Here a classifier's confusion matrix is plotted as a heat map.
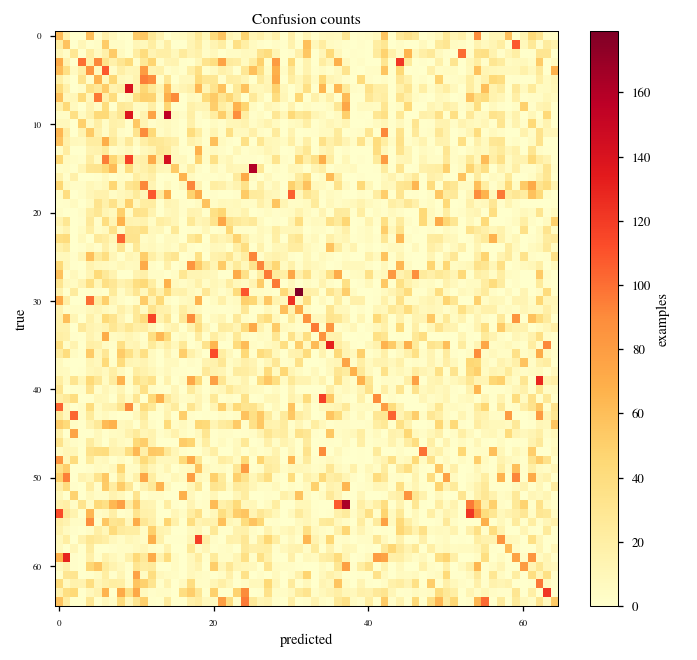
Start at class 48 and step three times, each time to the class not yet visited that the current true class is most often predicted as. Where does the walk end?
53
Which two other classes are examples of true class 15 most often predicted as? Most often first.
25, 7
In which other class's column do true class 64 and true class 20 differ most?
55
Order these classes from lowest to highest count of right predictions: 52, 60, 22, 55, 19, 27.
52, 22, 19, 55, 60, 27
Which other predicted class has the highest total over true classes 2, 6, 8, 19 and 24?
9
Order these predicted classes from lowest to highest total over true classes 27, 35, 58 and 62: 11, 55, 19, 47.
47, 19, 11, 55
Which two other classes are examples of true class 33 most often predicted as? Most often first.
35, 25
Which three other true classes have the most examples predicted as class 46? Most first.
27, 39, 17
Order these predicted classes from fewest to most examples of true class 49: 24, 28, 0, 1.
28, 0, 1, 24
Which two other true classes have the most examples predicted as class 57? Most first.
18, 50
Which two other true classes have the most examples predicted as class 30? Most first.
18, 27
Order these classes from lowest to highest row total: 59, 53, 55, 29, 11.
11, 29, 55, 59, 53
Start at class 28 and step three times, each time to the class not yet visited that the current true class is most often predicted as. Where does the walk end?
23
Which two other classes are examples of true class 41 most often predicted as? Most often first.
34, 13
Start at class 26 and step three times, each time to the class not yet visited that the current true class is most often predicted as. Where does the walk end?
42
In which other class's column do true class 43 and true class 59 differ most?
1
